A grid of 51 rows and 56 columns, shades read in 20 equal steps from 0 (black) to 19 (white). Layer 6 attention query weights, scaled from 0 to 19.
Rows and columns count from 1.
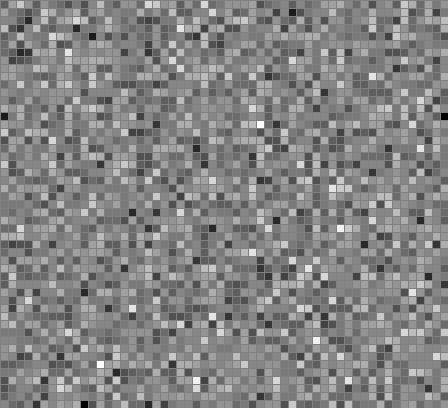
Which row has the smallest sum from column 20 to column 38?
40
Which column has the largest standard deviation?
33
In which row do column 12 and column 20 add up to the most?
25
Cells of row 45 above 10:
25
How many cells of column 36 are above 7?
41
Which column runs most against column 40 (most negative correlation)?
32
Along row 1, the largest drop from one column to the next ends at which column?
27
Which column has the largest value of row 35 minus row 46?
22
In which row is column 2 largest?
35
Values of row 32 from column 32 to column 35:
17 12 9 12
